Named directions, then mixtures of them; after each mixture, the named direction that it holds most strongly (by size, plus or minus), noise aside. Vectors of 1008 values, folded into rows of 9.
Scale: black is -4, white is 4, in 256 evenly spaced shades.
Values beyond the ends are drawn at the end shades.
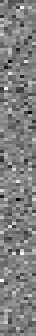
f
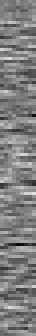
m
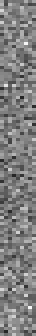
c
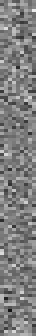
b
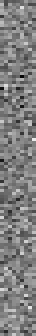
c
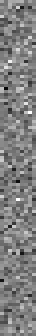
f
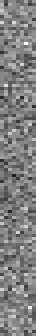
c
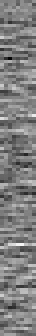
m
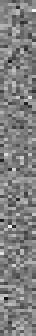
b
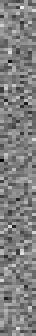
f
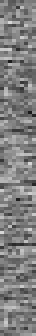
m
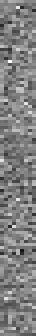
f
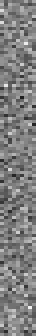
c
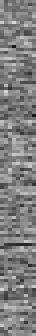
m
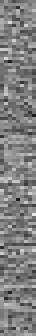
m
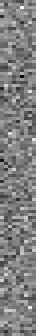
c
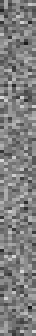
c
